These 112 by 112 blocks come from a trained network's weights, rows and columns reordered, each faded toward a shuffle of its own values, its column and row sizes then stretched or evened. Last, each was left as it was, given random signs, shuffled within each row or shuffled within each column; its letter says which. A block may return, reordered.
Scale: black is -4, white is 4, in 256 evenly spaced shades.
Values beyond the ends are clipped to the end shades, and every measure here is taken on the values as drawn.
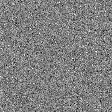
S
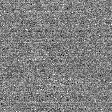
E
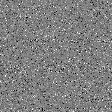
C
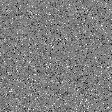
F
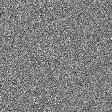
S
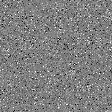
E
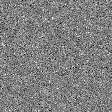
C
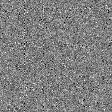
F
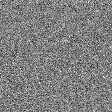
C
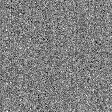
S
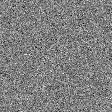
C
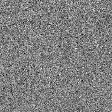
F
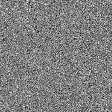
S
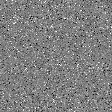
C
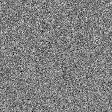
C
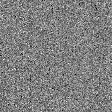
S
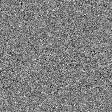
C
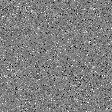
C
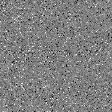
E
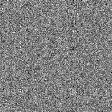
E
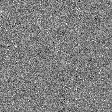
S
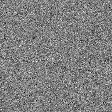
C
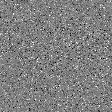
C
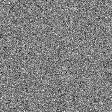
C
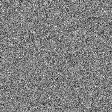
C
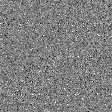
C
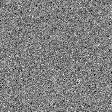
F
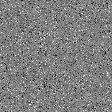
S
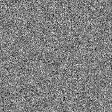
F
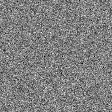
C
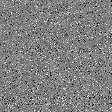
F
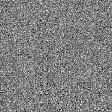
E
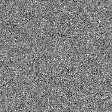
F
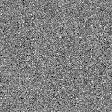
E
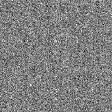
E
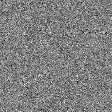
F
